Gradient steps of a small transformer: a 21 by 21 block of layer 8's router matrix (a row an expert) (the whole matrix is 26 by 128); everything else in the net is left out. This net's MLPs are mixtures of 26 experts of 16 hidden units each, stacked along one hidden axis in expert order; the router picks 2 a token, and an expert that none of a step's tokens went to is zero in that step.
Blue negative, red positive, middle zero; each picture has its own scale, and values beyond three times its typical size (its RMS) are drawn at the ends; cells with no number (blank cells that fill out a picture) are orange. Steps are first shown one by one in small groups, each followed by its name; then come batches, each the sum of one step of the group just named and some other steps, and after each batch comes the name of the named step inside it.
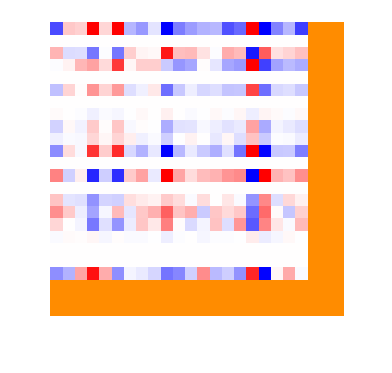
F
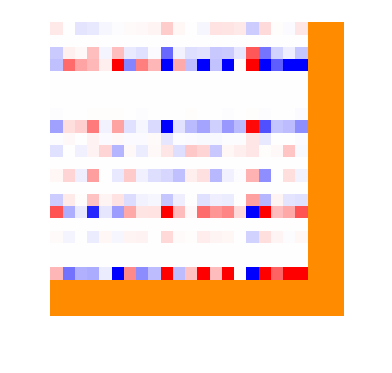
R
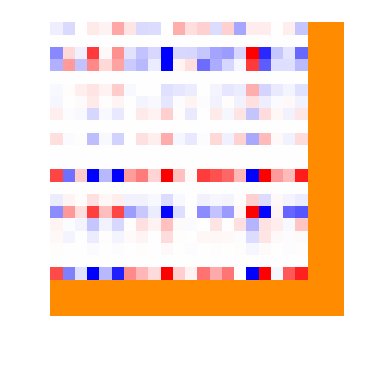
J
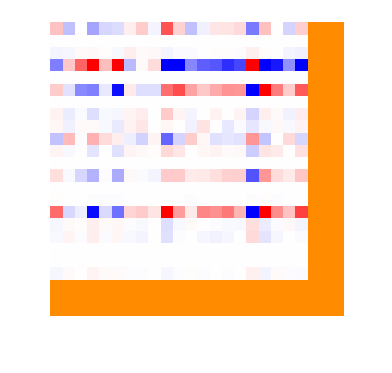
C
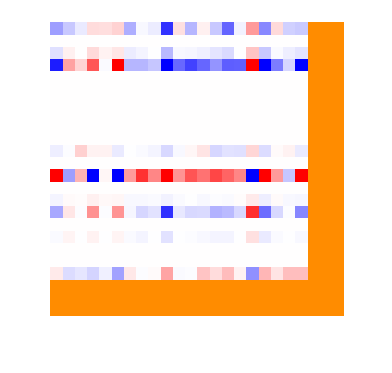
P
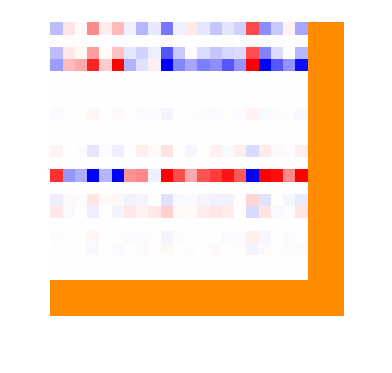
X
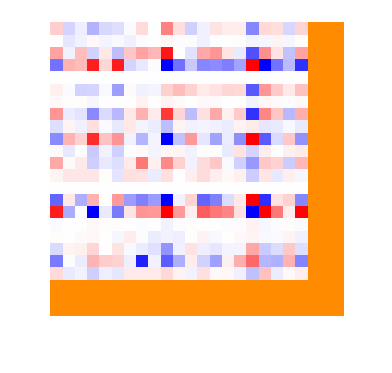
C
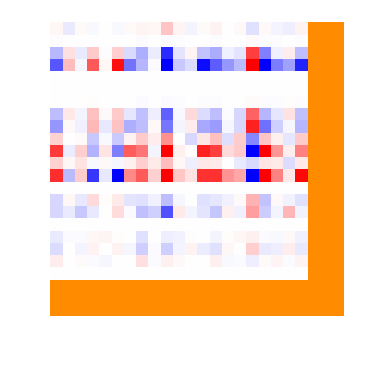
X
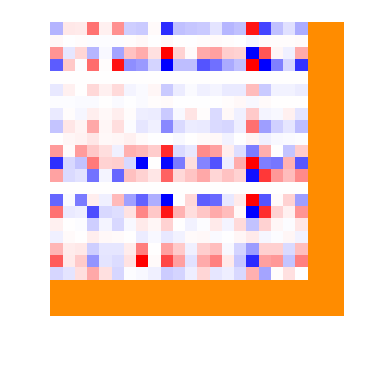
F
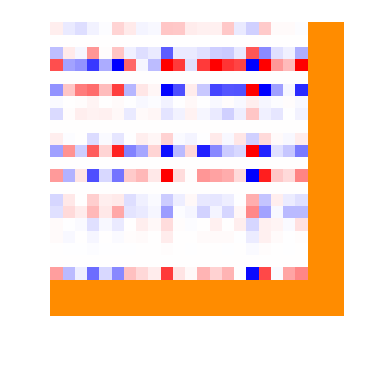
J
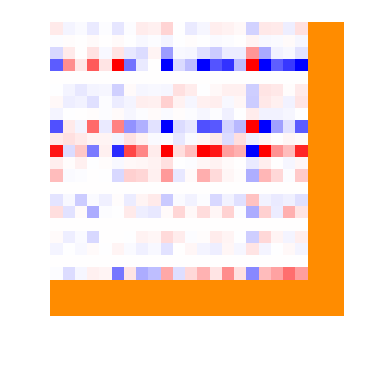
R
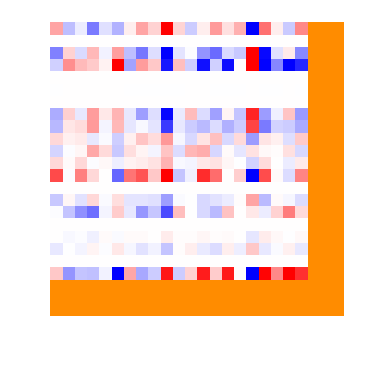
R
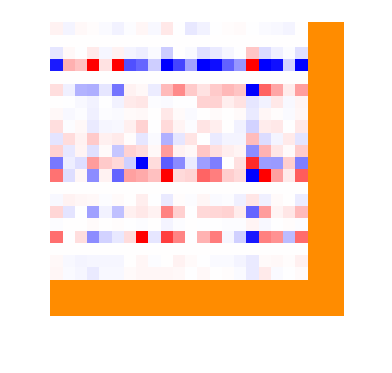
C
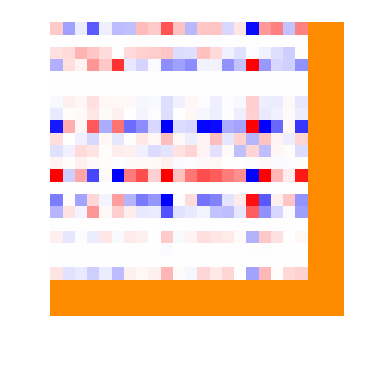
P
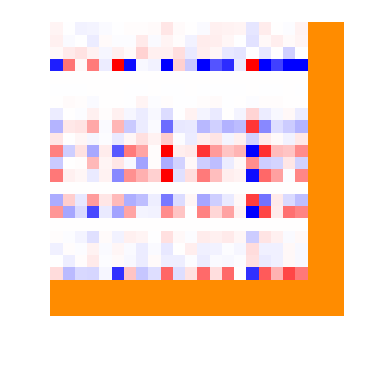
R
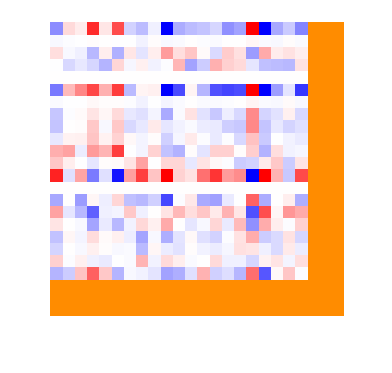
F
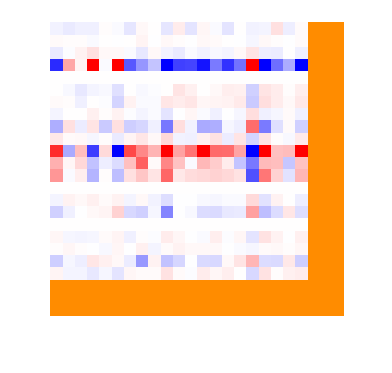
P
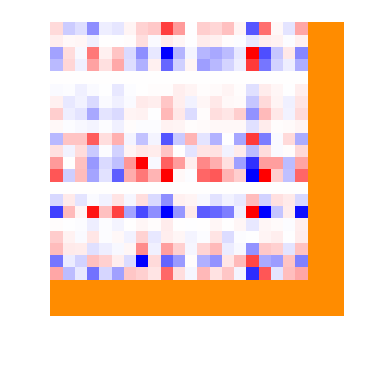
J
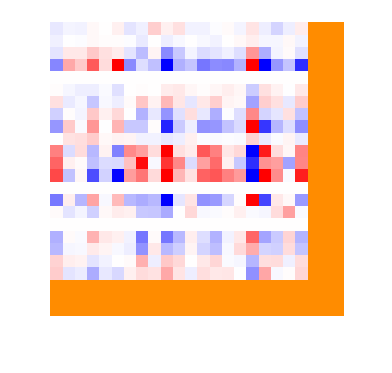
X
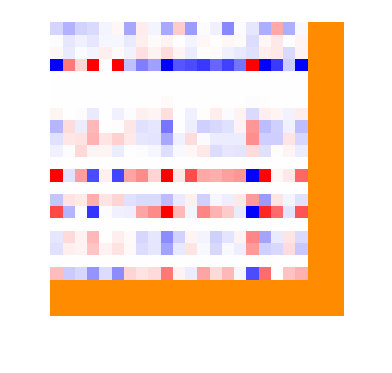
P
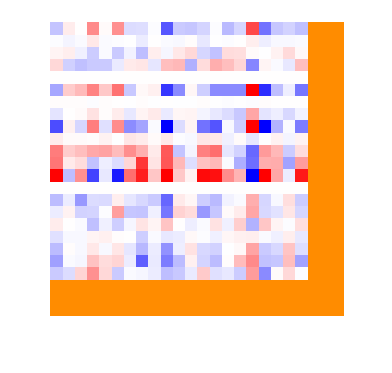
F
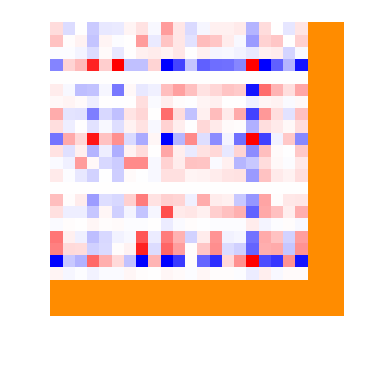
C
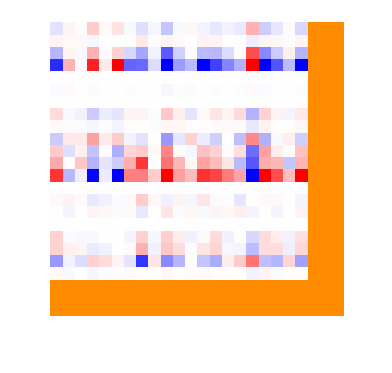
X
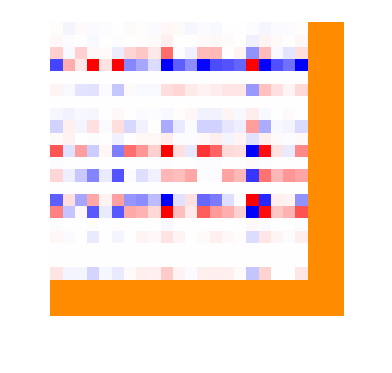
C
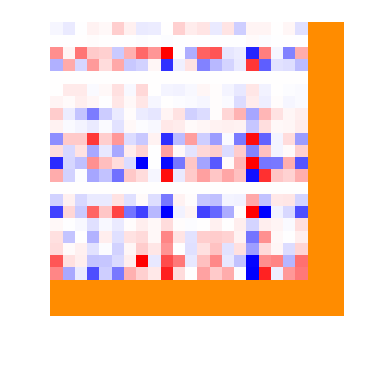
J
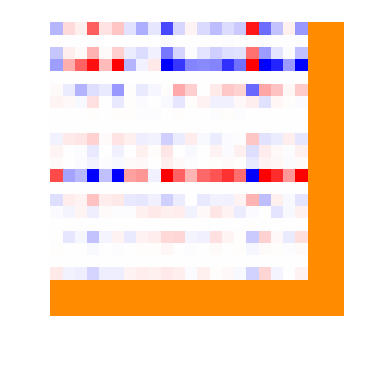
X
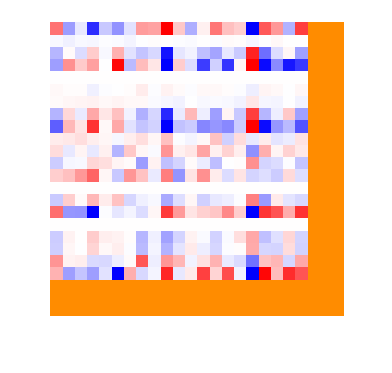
R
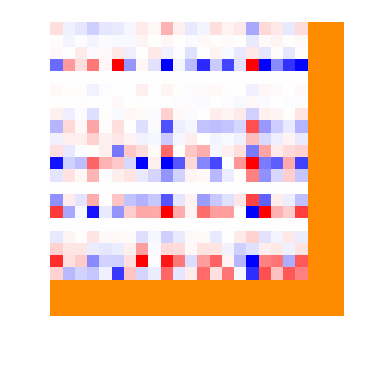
R
